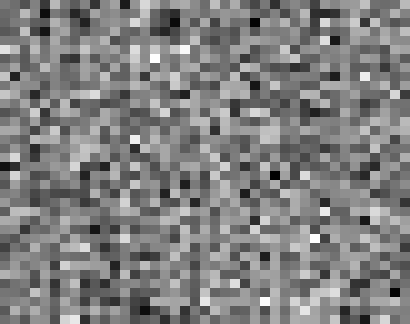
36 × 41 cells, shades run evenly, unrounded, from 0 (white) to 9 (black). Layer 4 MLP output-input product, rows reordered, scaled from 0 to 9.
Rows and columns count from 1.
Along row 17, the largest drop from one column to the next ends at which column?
15
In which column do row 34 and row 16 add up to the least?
27
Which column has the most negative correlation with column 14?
26
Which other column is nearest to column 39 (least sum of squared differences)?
7
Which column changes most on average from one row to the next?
33
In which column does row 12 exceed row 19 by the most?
8
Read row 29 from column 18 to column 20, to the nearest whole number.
2 5 5
